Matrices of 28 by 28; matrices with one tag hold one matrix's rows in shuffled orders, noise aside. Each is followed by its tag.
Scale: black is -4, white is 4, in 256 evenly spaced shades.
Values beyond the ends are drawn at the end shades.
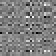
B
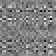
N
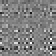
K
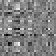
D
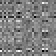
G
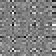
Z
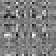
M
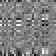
G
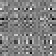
K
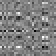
G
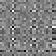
Z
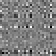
K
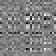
B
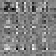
M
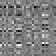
G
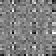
Z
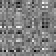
G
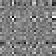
Z
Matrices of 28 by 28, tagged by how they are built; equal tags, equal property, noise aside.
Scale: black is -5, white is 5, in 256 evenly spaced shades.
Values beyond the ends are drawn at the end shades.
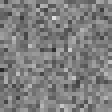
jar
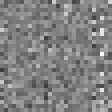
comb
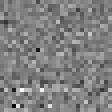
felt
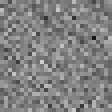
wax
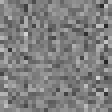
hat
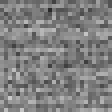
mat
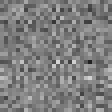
hat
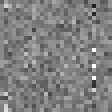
comb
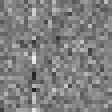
comb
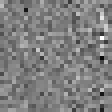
comb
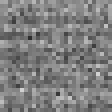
mat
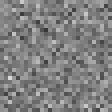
wax
